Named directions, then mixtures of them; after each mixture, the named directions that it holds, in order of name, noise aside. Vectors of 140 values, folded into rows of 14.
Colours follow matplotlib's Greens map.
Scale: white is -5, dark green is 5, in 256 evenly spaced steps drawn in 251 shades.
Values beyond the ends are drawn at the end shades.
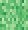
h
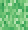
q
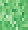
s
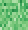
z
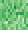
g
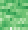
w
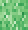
s.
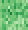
g, w.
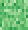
h, q, w.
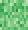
h, q, z.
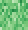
z.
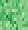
s.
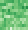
w.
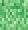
g, h, q.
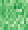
g, q.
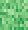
g, h, w.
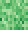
h, q, w.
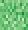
g, s.
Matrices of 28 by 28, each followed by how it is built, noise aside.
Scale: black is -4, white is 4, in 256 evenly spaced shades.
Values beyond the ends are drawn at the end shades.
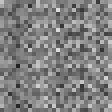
repeating rows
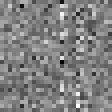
uneven columns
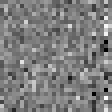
uneven columns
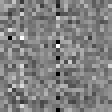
uneven columns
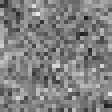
smooth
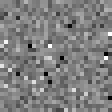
sparse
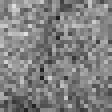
smooth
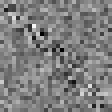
banded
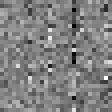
uneven columns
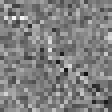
banded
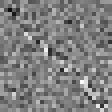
banded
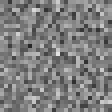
repeating rows
